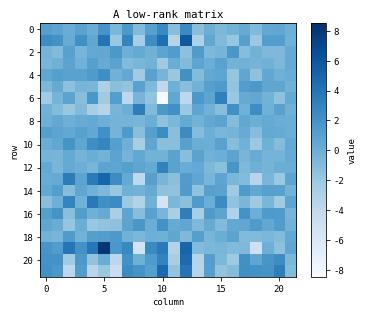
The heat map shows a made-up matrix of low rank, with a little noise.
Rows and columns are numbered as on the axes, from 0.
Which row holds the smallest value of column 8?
19
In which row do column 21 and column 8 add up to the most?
7
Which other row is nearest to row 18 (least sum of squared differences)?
2
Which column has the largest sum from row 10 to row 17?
5
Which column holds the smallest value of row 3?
10
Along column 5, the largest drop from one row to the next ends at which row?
20
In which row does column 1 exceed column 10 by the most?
6
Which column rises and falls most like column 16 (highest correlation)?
11
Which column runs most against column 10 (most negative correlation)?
15
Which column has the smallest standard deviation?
21
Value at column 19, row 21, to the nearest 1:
2
